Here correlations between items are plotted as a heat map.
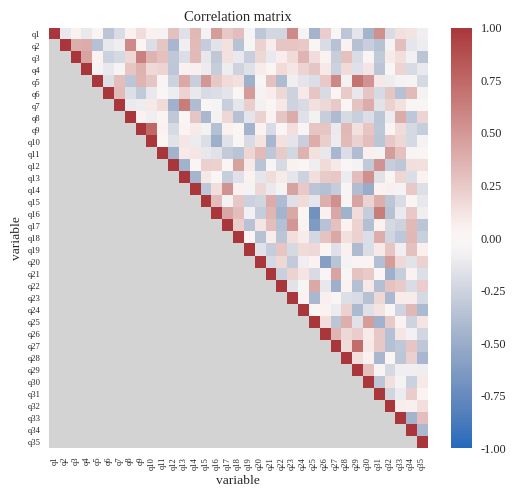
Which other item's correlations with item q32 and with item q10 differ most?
q9
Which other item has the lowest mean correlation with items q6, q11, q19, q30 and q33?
q17
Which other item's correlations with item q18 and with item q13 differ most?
q12
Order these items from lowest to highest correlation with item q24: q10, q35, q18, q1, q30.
q35, q10, q30, q1, q18
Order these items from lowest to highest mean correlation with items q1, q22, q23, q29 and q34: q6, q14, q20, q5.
q20, q6, q5, q14
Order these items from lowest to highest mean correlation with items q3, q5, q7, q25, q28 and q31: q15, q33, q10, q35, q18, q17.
q35, q17, q33, q18, q15, q10
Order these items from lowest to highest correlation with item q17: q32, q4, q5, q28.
q32, q4, q28, q5
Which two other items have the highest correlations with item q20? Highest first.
q32, q11
